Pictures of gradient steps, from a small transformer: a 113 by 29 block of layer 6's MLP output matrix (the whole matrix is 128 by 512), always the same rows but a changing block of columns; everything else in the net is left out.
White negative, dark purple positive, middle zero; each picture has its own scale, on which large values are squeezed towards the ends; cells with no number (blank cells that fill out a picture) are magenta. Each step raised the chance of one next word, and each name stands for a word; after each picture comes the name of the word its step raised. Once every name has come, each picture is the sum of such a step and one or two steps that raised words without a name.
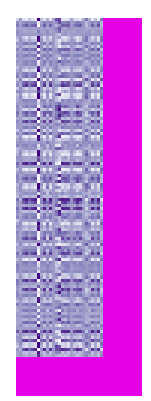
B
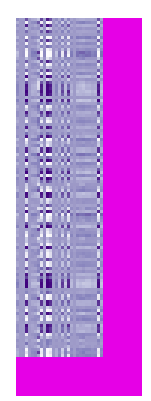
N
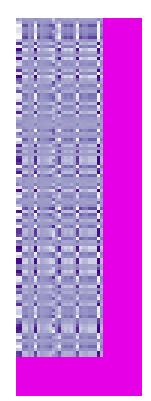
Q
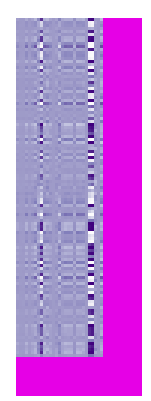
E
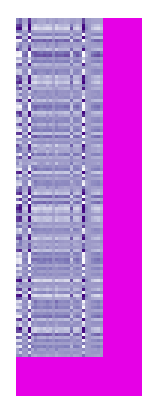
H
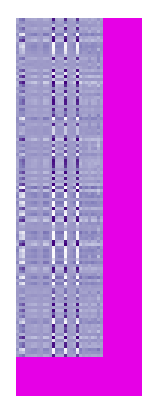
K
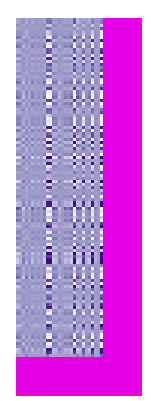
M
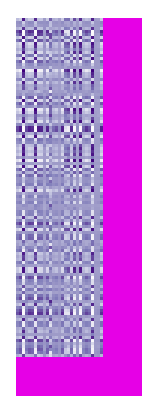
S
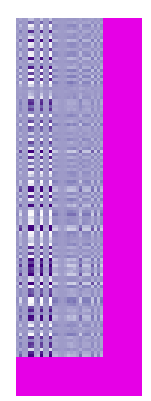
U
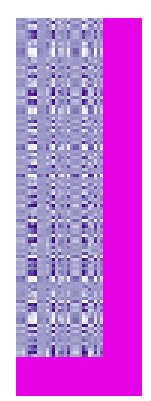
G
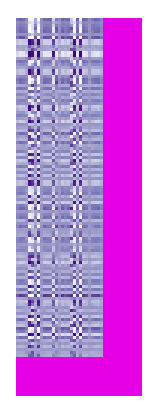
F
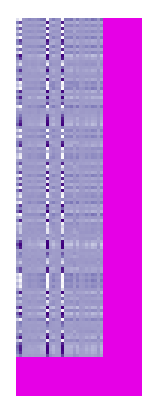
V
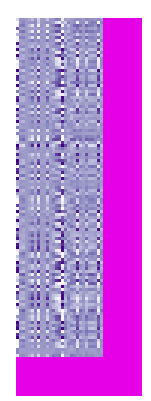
V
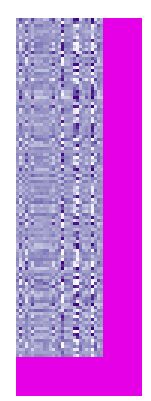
V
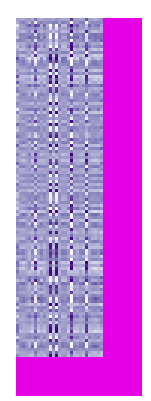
Q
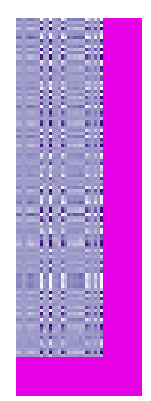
V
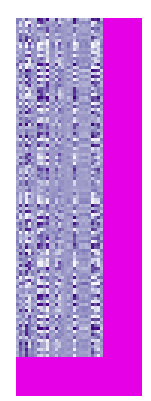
E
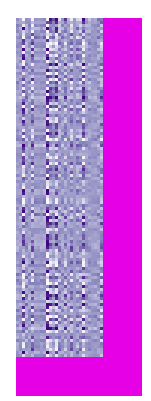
V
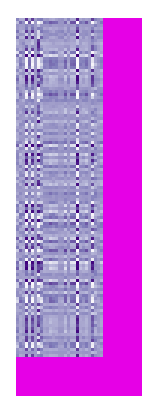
F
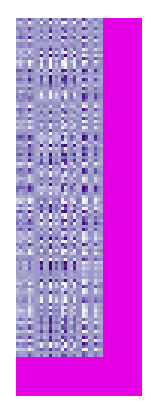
B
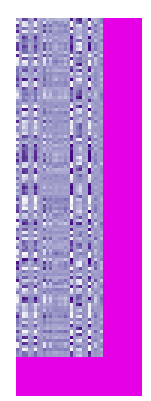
B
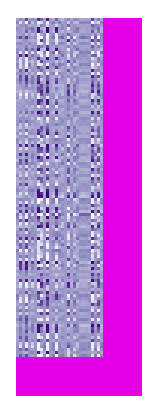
N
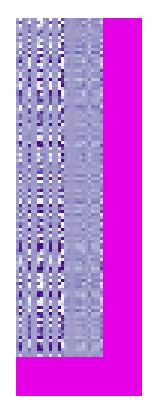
V
